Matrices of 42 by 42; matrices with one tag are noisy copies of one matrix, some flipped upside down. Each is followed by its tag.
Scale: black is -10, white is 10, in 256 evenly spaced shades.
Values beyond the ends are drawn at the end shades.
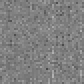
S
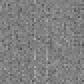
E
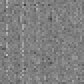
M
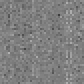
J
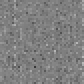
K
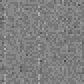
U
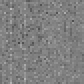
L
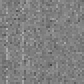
M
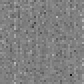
K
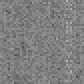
J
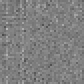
M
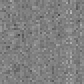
J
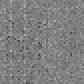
L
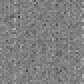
K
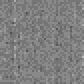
K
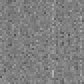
S
